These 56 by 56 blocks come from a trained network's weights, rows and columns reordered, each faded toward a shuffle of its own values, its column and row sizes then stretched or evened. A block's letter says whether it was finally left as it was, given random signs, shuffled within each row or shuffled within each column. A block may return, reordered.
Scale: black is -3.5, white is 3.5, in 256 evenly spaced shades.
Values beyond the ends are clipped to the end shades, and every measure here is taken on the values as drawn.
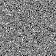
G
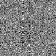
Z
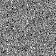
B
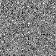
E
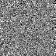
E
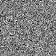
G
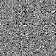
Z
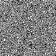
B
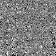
E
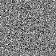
E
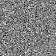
B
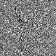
E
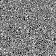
G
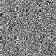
Z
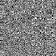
Z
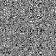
Z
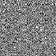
Z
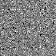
E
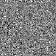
E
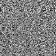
Z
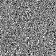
B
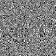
Z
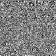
G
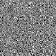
Z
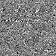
G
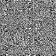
E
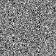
B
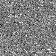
G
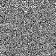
E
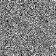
E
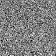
G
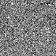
E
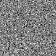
G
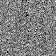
B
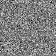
G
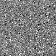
B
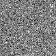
B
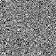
Z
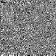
Z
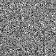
E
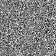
B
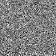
E
